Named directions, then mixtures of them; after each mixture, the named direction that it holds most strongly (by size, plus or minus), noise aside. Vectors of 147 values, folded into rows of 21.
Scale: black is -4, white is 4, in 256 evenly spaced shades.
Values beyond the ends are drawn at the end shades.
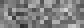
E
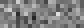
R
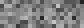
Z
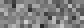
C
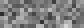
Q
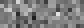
R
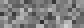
Q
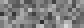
Q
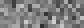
C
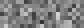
Q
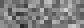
E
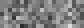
Q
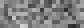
E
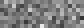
C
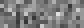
R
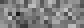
E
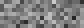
Z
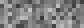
Z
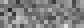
Q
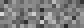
Q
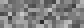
Q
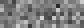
Z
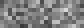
E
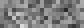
E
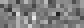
R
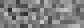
E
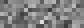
Q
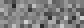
C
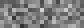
E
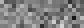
C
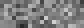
E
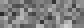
Q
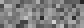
Z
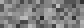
Z
